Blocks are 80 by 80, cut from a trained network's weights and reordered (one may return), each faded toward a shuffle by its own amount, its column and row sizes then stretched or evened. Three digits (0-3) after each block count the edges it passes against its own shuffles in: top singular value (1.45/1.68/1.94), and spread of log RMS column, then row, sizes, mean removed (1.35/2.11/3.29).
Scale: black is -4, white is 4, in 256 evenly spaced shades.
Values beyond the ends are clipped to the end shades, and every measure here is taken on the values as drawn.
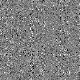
0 2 1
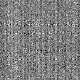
3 0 2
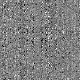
0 2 1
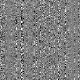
3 3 0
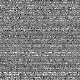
3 0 3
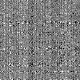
3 1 2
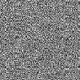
3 1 1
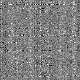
2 1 2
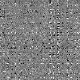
1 2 2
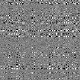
3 2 3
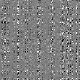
3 3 2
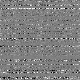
1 0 3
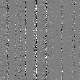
3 3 0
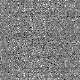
0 2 0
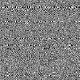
3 1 2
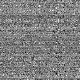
2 1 1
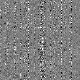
2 3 1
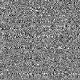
2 0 2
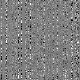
2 3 1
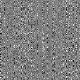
3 3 1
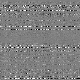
2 0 3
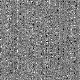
0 2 0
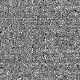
0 1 0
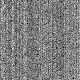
3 1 0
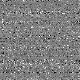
0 1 2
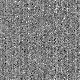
1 1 0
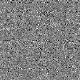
1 1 2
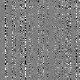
2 3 2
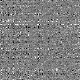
1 2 2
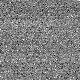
0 0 0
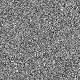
0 0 0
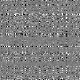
3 2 3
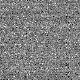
0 1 1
